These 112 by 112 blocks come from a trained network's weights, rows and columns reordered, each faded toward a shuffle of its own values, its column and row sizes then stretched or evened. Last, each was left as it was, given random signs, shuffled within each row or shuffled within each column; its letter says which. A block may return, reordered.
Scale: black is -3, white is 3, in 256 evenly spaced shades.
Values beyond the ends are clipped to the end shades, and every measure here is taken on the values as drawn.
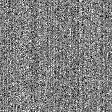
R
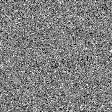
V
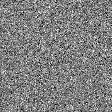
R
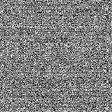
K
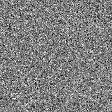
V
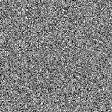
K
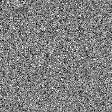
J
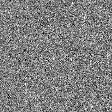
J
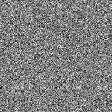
K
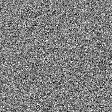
V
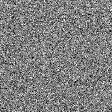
R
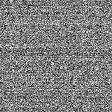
K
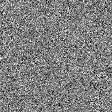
R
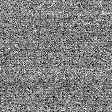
V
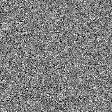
J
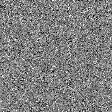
J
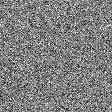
V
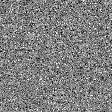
V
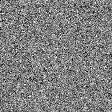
V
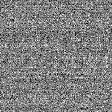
K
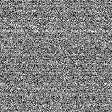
K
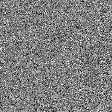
J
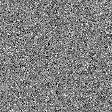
J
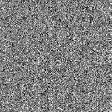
K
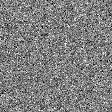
V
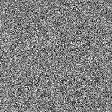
K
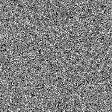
J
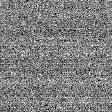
K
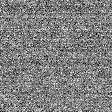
V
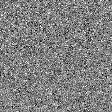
J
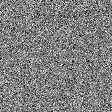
V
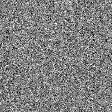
J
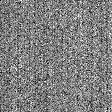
R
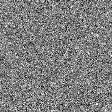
J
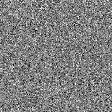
K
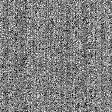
K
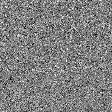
V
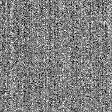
K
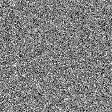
R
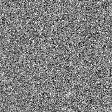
R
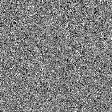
J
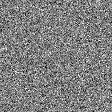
R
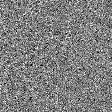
R
